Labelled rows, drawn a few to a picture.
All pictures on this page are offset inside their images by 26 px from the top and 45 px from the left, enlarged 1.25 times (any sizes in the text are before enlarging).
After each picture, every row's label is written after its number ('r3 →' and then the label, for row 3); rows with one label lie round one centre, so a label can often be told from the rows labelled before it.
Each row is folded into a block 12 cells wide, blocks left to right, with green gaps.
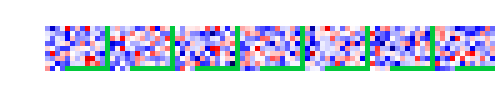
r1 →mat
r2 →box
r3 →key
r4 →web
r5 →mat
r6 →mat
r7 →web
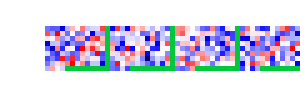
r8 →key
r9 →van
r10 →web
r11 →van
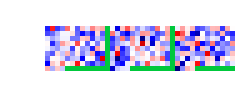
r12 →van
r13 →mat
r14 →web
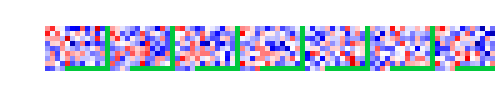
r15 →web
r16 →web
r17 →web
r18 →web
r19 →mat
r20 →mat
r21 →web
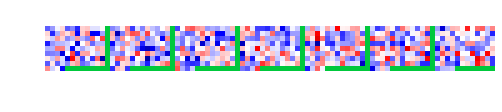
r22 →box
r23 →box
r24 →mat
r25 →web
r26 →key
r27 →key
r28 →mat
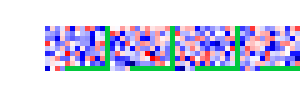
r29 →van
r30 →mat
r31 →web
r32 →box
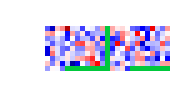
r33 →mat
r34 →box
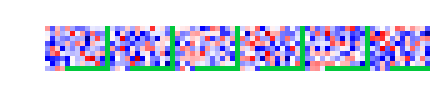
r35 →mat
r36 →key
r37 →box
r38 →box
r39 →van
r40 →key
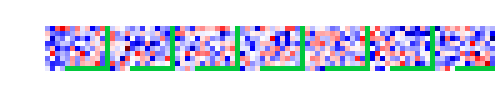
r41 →mat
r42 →web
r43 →van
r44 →van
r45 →box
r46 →web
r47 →mat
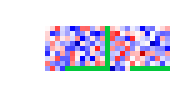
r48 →box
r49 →web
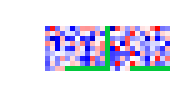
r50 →van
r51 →van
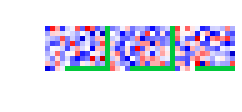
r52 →van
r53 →mat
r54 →web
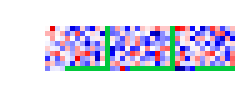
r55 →web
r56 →van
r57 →web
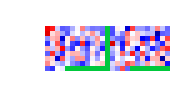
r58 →web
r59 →van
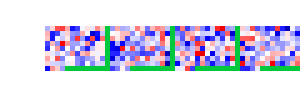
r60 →box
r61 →key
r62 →van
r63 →web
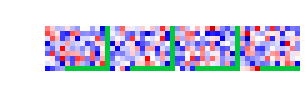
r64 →web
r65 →key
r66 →key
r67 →mat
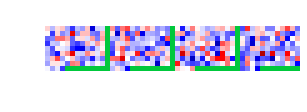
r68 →box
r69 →box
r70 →mat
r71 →van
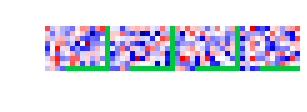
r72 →box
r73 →key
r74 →box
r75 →box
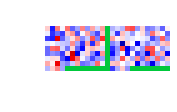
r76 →box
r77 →key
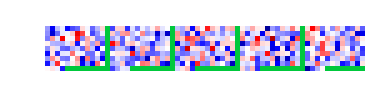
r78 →box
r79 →van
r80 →key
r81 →box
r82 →web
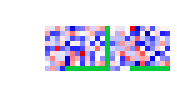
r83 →box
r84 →web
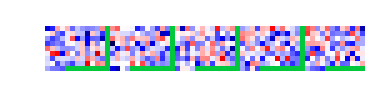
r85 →mat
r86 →web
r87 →mat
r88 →key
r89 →web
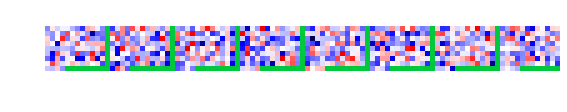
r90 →van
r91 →key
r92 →key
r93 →mat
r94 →mat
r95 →key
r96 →key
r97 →box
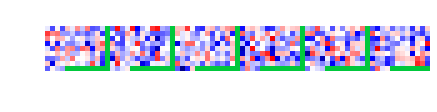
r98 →key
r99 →van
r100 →web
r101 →box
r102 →mat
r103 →mat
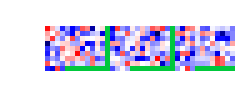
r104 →web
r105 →van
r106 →mat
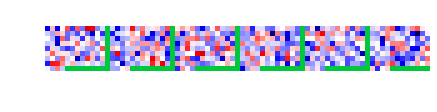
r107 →van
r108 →mat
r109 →box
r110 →van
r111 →key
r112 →van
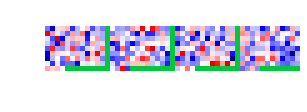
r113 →mat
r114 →key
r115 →mat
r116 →web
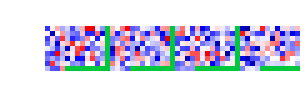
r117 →van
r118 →box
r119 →web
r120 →mat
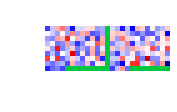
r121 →box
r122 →key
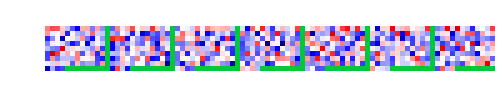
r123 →web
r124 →key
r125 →key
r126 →mat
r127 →box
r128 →mat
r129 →mat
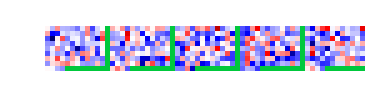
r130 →box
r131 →van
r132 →key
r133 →box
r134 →mat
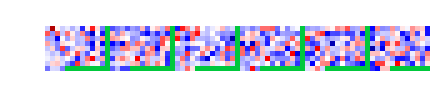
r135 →van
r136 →key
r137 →van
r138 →key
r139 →key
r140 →van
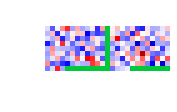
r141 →mat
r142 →web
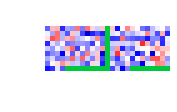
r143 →key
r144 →mat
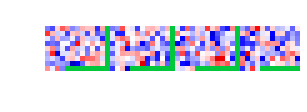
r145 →mat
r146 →box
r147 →mat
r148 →mat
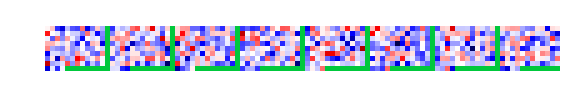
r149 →web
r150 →key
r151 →web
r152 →key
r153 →van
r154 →web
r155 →box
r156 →web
